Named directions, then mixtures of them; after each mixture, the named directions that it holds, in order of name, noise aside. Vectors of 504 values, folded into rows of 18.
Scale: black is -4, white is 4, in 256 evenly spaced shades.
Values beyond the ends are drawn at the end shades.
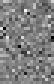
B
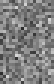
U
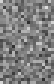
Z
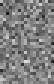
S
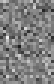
B, S, U.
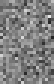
B, U.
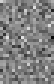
B, S, Z.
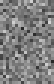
S, U.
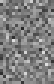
S, U.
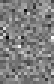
B, S.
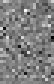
B.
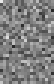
B, S, Z.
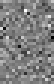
B.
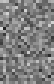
B, U, Z.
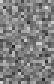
Z.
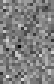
B, U, Z.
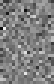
B, S.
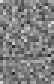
B, S, Z.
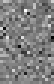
B.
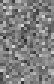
S, U, Z.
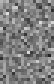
B, U, Z.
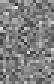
B, U, Z.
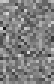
B, U, Z.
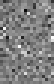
B.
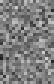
S, U, Z.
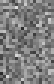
U.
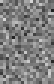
S, U.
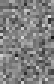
B, U.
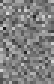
B, S, Z.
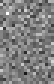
B, S.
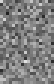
S.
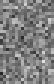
U.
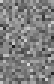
B, S, Z.
